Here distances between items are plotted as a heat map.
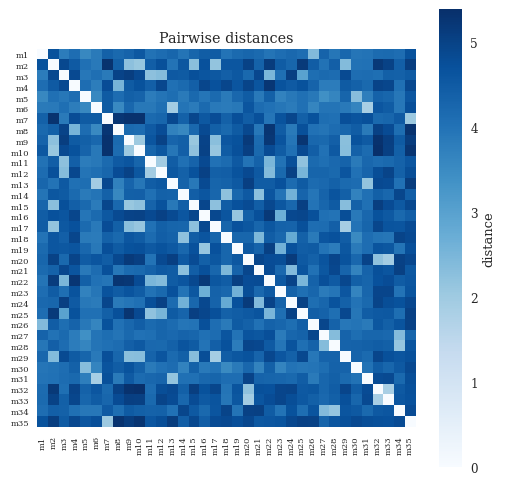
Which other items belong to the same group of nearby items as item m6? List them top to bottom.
m13, m31
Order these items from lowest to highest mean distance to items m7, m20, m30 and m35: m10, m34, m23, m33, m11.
m33, m11, m23, m34, m10
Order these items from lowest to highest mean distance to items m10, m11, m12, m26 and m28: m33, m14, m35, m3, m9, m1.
m3, m1, m9, m14, m33, m35
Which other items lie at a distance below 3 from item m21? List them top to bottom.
m14, m18, m24
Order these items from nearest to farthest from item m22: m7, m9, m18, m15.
m7, m18, m15, m9
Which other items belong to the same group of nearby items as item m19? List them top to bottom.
m16, m23
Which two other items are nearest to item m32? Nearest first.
m33, m20
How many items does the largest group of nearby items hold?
6
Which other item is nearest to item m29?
m17
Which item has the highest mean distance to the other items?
m35
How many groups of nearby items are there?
11
